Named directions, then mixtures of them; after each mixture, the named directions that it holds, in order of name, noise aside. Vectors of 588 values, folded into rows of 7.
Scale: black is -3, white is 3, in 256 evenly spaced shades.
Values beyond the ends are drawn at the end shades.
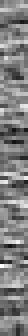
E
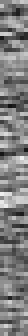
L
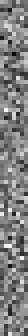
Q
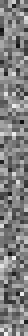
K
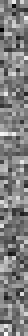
K, L.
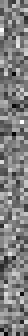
K.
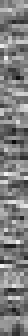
E.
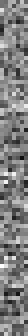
E, K.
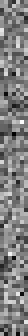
K.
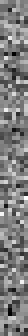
E, Q.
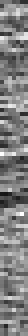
L.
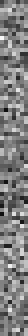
L, Q.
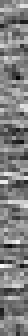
E.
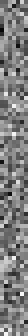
K.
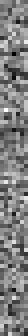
E, Q.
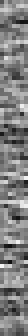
E.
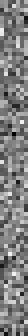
K.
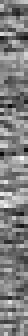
L.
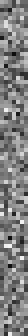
Q.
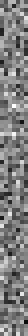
K.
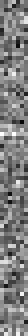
E, K.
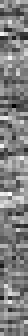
K, L.
